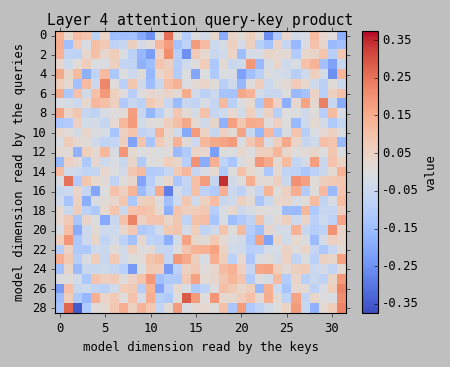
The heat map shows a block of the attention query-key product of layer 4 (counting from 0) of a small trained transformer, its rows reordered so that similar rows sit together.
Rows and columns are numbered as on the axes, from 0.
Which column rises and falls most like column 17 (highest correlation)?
14
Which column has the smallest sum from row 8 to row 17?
10
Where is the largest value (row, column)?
15, 18
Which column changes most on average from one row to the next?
22
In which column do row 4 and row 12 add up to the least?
17
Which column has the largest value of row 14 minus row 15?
9
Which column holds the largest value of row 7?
29
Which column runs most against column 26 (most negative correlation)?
2
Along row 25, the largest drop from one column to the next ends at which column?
11
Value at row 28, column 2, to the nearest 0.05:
-0.35
